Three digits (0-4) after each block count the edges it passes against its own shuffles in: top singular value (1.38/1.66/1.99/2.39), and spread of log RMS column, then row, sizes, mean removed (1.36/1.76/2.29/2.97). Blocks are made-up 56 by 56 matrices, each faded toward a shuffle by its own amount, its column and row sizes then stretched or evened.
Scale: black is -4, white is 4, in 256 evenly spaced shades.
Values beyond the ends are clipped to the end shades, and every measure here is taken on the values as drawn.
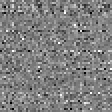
2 1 3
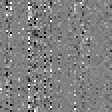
2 4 0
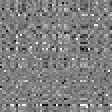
4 0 3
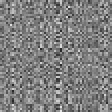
4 4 0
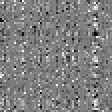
3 4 0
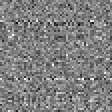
3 0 2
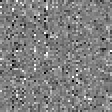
1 3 0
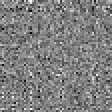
2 2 2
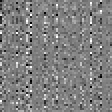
4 4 0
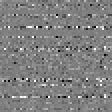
2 0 4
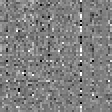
3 3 2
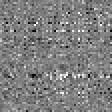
3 2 3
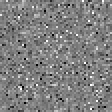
1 0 1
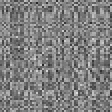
4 2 2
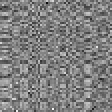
4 2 0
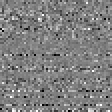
1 0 4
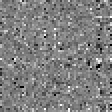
1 2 2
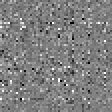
0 3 2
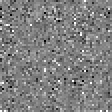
0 2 1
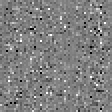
0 3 1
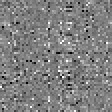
2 2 1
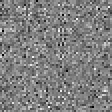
2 1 1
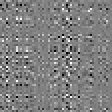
4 4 3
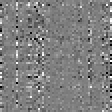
3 4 1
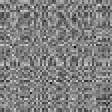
4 0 3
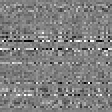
4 0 4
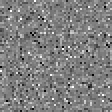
0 0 1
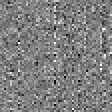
3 3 0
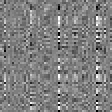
4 4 1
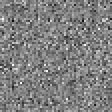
1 0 2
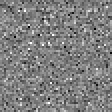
1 0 0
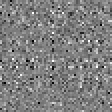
3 1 2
